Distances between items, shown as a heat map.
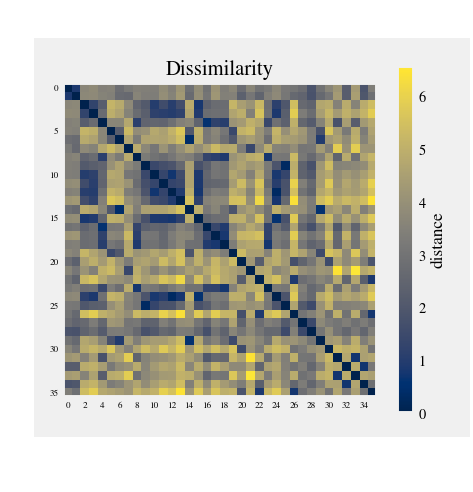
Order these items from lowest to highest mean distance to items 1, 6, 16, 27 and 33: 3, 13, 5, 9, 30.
9, 5, 3, 30, 13
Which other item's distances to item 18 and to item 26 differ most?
17
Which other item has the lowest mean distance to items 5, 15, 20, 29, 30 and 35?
1
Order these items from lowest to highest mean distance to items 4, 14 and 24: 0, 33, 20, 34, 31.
0, 31, 33, 34, 20
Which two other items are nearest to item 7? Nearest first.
21, 1
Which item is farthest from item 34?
13
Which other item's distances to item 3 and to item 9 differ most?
25
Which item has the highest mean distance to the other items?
30
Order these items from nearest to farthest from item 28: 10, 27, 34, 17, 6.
27, 10, 34, 17, 6
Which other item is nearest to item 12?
24
